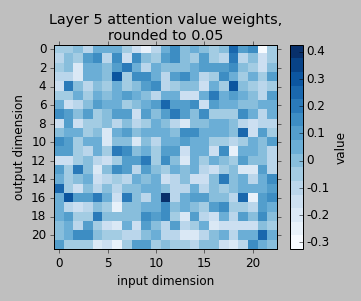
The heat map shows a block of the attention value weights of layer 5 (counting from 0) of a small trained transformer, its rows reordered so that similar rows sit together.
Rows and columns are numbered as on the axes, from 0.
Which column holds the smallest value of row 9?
5
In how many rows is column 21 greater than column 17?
9
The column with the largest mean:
11
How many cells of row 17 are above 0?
9
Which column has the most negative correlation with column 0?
18
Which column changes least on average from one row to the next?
10
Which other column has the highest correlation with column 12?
6
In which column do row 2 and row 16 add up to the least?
20
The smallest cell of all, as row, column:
0, 21
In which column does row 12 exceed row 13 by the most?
19
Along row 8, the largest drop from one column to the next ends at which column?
2
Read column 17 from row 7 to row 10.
-0.05 0.05 0.05 -0.05
